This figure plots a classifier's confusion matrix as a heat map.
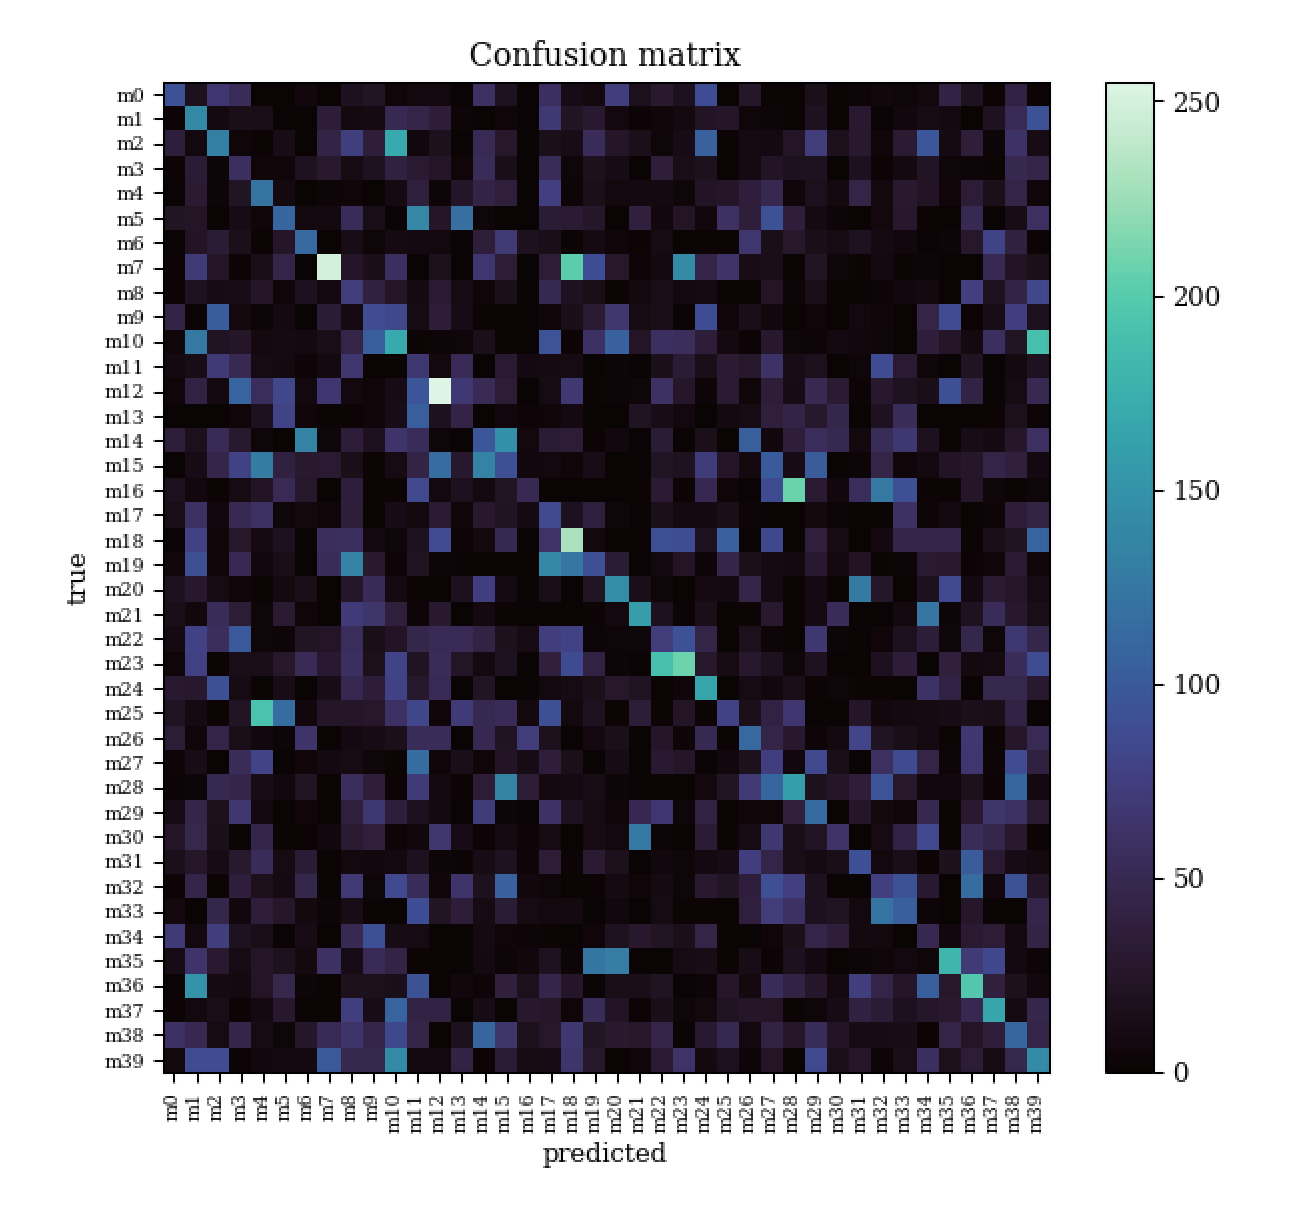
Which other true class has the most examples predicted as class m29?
m15
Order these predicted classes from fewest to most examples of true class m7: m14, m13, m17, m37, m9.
m13, m9, m17, m37, m14
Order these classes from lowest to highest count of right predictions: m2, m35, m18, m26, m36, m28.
m26, m2, m28, m35, m36, m18
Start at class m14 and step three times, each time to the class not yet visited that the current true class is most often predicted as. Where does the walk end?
m17
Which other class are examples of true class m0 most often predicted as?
m24
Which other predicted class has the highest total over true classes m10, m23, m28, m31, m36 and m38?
m1
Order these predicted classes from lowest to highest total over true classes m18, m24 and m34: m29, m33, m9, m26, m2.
m26, m33, m29, m9, m2
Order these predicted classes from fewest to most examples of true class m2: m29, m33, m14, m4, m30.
m4, m30, m33, m14, m29
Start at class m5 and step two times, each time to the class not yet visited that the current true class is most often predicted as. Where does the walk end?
m32
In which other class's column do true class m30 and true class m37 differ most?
m21
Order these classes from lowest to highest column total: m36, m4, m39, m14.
m4, m14, m36, m39
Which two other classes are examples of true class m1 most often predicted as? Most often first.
m39, m17
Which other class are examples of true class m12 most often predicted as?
m3
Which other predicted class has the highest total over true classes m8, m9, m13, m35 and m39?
m10
